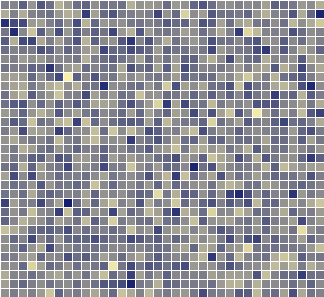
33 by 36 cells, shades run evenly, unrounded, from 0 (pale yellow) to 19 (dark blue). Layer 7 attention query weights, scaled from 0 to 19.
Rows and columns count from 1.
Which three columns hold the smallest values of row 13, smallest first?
29, 26, 34
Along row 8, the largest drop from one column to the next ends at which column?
32
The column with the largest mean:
9
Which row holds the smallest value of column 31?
30
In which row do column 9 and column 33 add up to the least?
10
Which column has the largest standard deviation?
15
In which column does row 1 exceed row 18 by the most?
24
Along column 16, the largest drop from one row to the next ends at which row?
11
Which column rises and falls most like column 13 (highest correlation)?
33
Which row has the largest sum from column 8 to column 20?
27
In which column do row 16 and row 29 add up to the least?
23
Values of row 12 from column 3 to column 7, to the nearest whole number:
14 9 12 9 13
